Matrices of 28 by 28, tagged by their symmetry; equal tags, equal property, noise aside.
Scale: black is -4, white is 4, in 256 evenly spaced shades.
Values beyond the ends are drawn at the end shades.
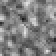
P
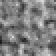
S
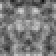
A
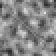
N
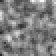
P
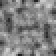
N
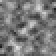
N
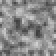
N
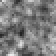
P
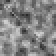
P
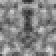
A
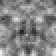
A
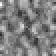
N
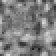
S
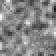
P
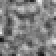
S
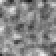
P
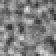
S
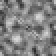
N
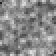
N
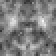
A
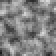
P
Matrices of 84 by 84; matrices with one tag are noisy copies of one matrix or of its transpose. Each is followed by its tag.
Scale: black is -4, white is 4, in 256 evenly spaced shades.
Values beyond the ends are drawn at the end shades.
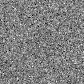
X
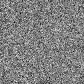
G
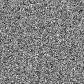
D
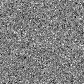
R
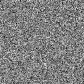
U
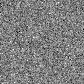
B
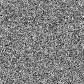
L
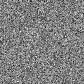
B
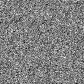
G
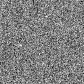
U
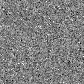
L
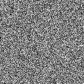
R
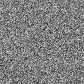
X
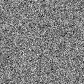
D
